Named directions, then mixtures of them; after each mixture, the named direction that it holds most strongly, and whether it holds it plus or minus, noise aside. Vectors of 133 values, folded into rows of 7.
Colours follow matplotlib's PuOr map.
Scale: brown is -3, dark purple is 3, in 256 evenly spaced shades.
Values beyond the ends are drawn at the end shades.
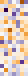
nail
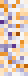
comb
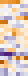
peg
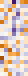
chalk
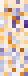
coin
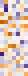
comb, minus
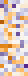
comb, minus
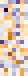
nail, plus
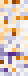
peg, plus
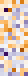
coin, plus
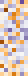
nail, minus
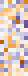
nail, minus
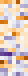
peg, plus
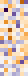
nail, plus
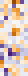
chalk, minus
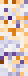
peg, plus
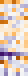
peg, plus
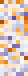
peg, plus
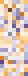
coin, plus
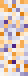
comb, plus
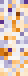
chalk, minus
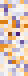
comb, minus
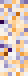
chalk, minus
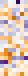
peg, minus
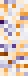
comb, plus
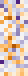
comb, minus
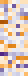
comb, minus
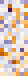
coin, minus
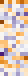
peg, plus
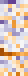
peg, minus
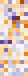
nail, plus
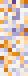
chalk, plus
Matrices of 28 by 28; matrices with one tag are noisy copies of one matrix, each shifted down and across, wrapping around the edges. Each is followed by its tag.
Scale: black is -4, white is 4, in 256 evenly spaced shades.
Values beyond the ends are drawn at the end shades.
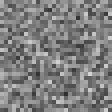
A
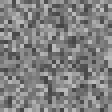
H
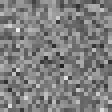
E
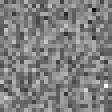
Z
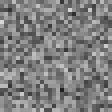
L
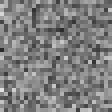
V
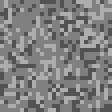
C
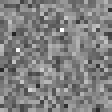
C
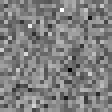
A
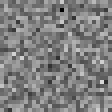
A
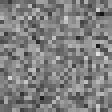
C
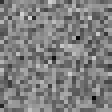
V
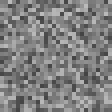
H
